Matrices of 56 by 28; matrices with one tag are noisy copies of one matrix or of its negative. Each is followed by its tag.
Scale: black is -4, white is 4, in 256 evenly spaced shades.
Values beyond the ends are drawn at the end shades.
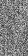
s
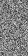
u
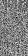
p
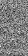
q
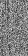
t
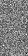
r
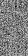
p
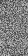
r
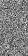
r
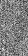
s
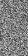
u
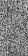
p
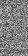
q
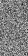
u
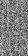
t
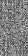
s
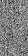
s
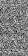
q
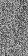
s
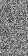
q
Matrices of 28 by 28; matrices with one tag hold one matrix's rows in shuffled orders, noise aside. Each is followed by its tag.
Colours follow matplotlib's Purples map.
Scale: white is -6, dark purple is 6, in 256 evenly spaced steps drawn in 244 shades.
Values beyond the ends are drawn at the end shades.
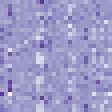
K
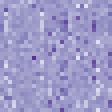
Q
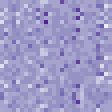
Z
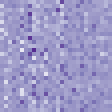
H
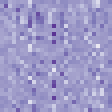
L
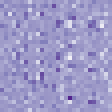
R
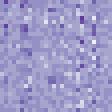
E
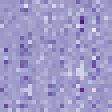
E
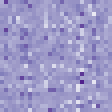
E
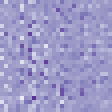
H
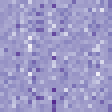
L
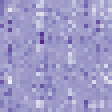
K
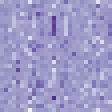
L
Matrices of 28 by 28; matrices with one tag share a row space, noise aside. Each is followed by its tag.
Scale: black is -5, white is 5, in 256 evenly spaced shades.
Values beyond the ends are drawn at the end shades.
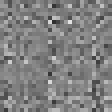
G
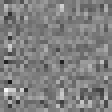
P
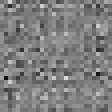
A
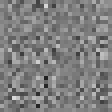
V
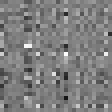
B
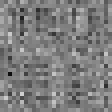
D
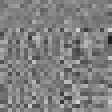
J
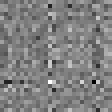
G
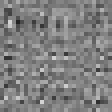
A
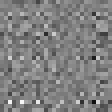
V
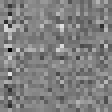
P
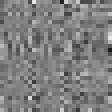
J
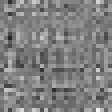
A
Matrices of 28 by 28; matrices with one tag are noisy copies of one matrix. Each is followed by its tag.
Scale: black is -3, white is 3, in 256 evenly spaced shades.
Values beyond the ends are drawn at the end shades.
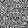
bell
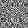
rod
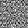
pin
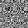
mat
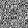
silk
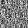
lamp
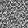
pin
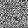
bell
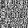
lamp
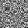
mat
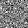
mat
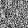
lamp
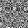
mat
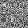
rod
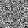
mat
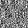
lamp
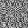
rod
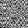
pin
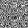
silk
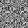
mat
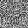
bell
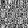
lamp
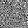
bell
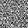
pin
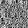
lamp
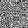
bell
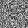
silk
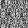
lamp
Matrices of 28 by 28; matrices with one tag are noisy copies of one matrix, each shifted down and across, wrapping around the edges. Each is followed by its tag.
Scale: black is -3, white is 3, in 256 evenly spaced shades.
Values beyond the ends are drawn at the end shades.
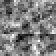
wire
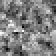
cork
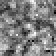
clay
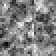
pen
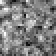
clay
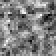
wire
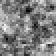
pen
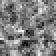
wire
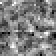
wire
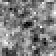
pen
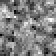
cork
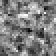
cork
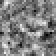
wire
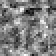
wire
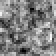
pen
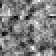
clay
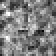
clay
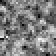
cork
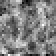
wire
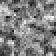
cork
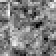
pen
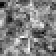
pen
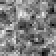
pen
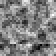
wire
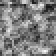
wire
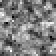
cork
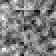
clay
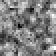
clay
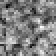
clay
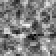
wire
